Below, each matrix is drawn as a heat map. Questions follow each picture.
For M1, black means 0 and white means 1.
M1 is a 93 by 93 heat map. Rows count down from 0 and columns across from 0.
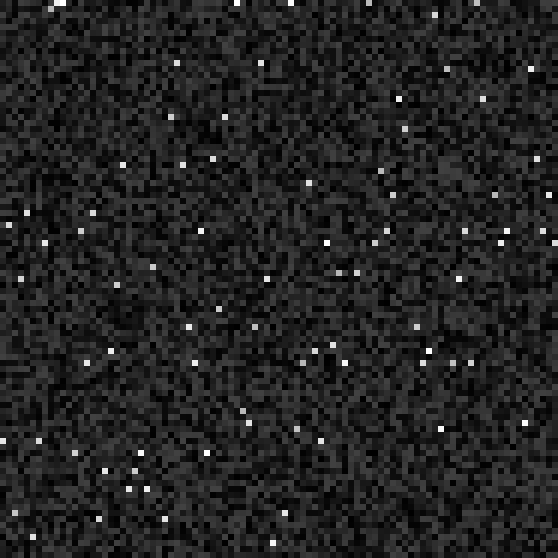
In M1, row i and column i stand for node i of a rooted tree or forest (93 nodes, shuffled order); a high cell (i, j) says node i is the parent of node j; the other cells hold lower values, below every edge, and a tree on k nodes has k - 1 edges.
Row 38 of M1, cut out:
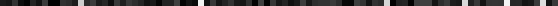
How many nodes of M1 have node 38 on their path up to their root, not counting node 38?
9
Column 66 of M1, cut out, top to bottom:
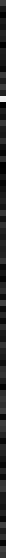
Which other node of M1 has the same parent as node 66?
80
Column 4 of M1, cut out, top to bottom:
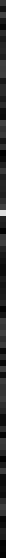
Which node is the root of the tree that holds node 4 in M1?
26
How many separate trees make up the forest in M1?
10
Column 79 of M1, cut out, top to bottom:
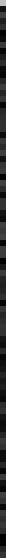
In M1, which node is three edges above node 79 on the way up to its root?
71
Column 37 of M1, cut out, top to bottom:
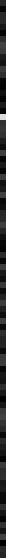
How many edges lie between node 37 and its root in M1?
3
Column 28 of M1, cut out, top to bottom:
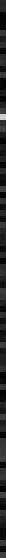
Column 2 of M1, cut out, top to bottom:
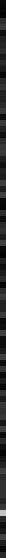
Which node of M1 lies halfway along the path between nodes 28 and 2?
47
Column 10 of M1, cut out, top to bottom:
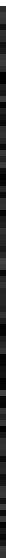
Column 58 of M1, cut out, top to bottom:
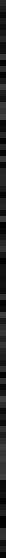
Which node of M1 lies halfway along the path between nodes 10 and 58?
73
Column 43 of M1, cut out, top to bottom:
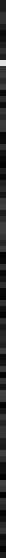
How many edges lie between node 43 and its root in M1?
5
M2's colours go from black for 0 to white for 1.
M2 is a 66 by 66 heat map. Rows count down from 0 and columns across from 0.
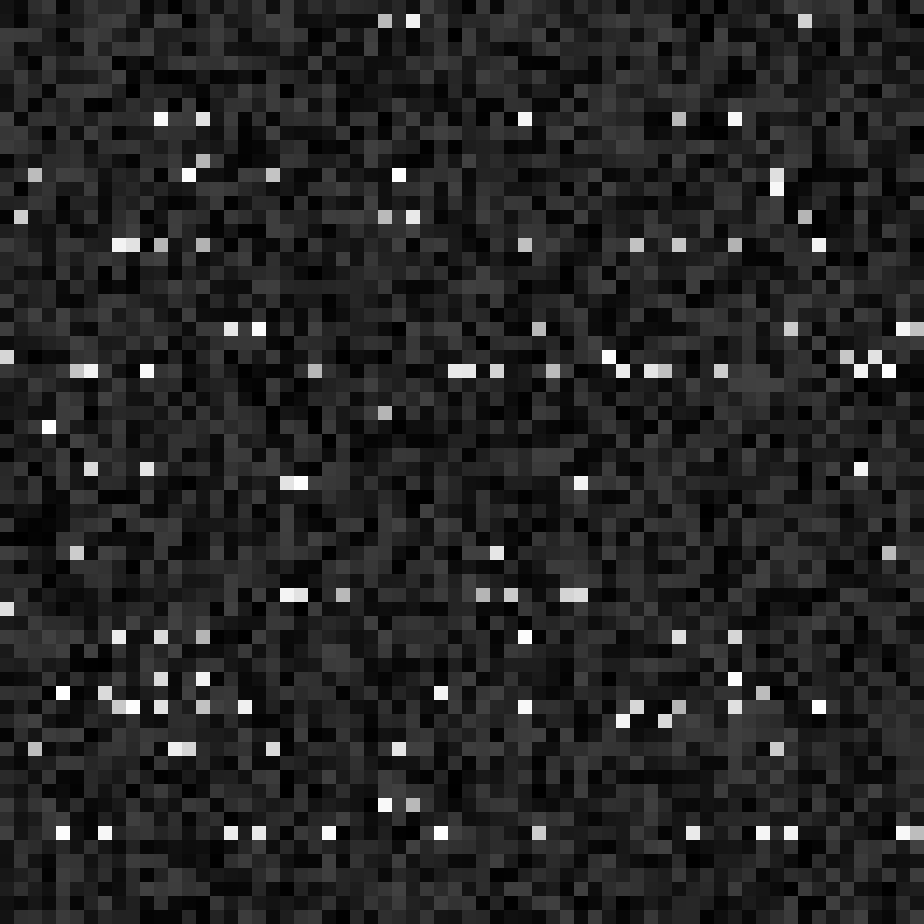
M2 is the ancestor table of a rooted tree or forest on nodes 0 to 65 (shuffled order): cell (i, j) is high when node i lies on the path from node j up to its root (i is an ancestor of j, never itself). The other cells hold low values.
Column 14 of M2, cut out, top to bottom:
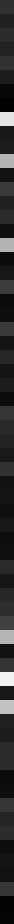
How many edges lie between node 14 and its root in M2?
6
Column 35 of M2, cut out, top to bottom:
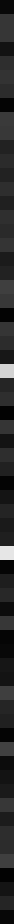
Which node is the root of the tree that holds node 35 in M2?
26
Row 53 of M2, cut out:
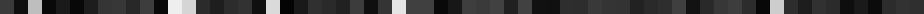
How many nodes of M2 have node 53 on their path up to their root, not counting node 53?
6
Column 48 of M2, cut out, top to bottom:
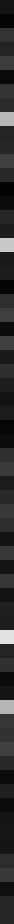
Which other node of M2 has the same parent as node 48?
37
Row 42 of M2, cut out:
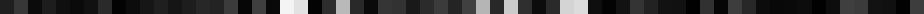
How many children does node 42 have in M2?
4
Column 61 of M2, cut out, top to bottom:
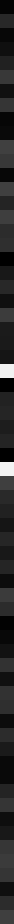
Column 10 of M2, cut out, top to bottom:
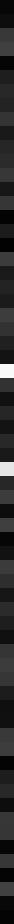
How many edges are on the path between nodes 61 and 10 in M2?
2
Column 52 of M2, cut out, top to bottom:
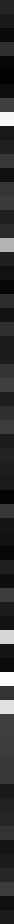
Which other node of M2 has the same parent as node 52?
11
